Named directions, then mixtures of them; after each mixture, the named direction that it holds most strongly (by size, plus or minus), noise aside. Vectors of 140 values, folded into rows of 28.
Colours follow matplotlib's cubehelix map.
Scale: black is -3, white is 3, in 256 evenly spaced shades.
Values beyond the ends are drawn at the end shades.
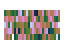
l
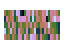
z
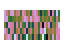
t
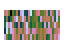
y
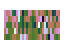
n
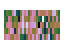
n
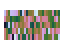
l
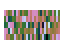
t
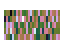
y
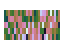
t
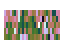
n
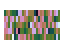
l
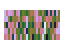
t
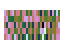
t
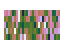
n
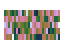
l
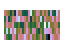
y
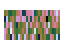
z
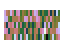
t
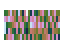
y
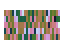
z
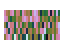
t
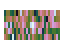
l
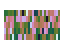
l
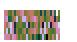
t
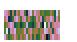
y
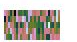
y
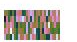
z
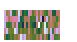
n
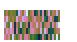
l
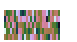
z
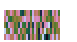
t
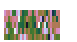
n
